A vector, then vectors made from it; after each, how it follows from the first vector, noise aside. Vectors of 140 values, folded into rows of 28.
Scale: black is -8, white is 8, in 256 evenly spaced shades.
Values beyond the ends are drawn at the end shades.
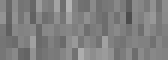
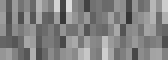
scaled up.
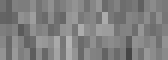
wrapped around.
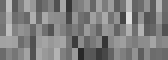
negated, scaled up.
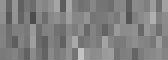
copied.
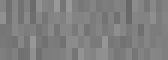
shrunk.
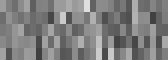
reversed, scaled up.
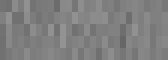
wrapped around, shrunk.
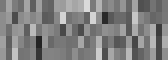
reversed, scaled up.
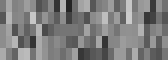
negated, scaled up.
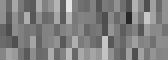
scaled up.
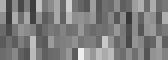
scaled up.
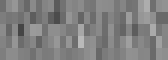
wrapped around, negated.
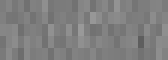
wrapped around, shrunk.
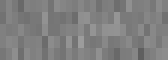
wrapped around, shrunk.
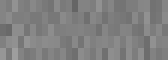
wrapped around, shrunk.
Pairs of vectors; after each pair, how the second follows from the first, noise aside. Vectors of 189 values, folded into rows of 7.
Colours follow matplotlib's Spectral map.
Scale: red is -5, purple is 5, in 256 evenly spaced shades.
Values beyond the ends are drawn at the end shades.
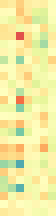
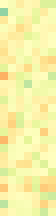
wrapped around, shrunk.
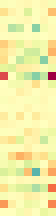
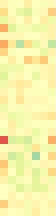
reversed, shrunk.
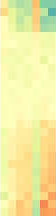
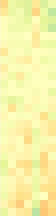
shrunk.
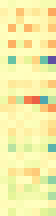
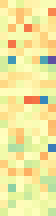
copied.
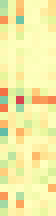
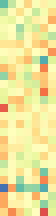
wrapped around, negated.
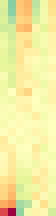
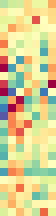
wrapped around, scaled up.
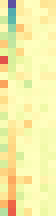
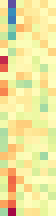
copied.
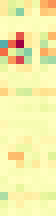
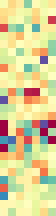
wrapped around, scaled up.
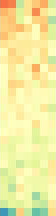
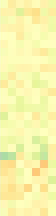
wrapped around, shrunk.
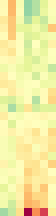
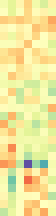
wrapped around, negated.
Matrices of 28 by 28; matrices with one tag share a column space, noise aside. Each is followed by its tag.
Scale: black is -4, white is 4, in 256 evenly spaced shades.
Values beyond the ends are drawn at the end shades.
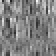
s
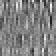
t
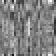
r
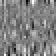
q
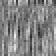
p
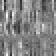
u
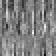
u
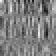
s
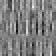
u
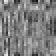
r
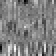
q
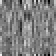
r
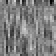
p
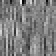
p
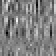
s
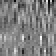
t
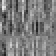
u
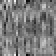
r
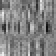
u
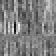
u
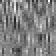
t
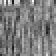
p
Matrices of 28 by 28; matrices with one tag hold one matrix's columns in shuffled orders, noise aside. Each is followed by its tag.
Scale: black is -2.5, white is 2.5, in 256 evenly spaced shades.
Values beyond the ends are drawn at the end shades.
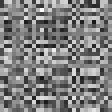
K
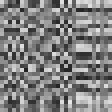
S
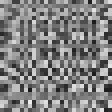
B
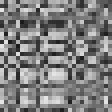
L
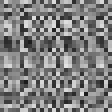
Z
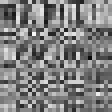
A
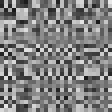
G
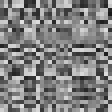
G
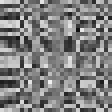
Z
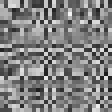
G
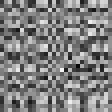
S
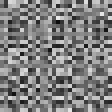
K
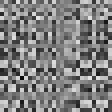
B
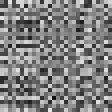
K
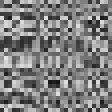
Z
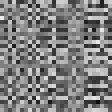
K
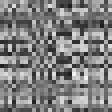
L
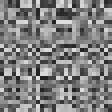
G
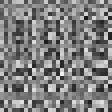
B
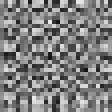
S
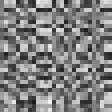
S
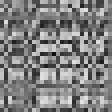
L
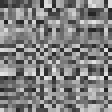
G
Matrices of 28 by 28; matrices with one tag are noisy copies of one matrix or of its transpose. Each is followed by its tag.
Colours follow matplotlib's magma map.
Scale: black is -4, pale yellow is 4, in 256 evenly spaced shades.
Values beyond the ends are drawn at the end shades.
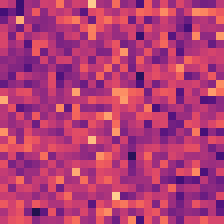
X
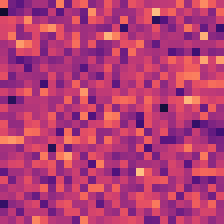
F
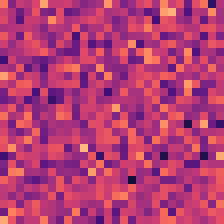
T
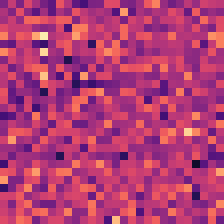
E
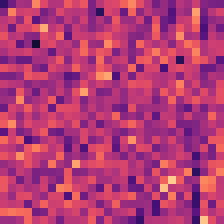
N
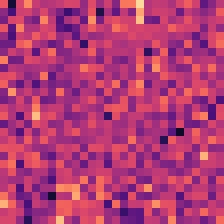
F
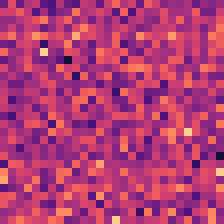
E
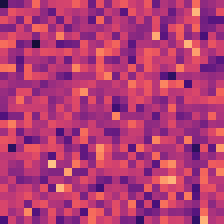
N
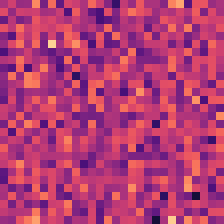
E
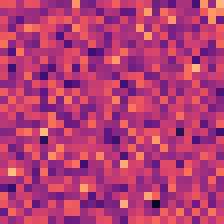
T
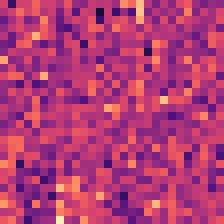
F
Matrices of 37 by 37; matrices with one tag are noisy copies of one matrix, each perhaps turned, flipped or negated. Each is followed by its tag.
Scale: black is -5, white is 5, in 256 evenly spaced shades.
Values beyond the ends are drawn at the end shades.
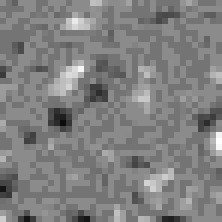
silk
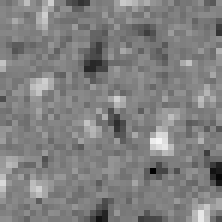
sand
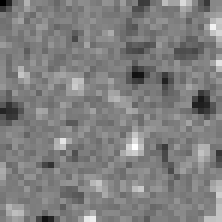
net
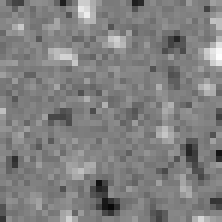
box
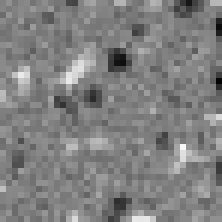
silk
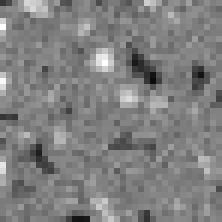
silk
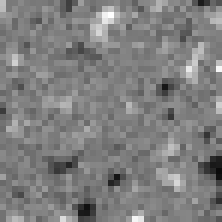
box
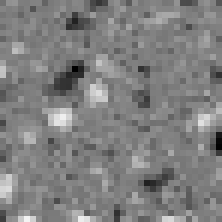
silk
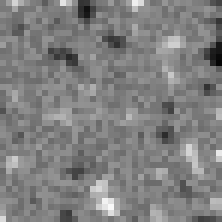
box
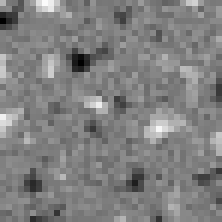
sand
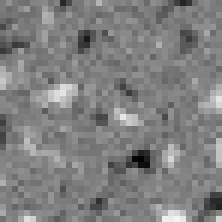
sand
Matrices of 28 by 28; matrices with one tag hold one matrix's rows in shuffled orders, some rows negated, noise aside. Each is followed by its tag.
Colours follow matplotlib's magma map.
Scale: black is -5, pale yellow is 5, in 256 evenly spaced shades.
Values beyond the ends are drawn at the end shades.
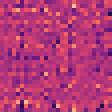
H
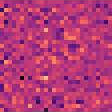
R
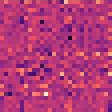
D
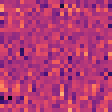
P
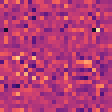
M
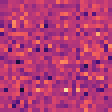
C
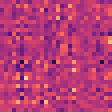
H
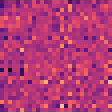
P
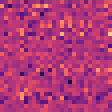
D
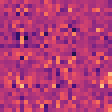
H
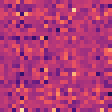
H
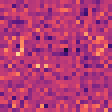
C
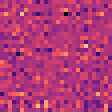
C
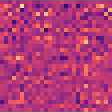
C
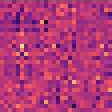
H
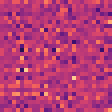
H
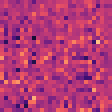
M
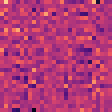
M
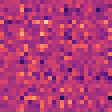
D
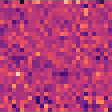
C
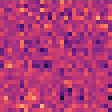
D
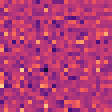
R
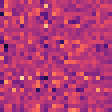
R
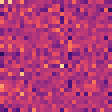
P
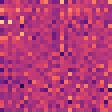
P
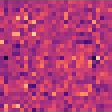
M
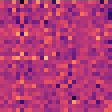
H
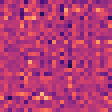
D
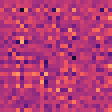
H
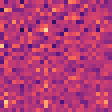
R
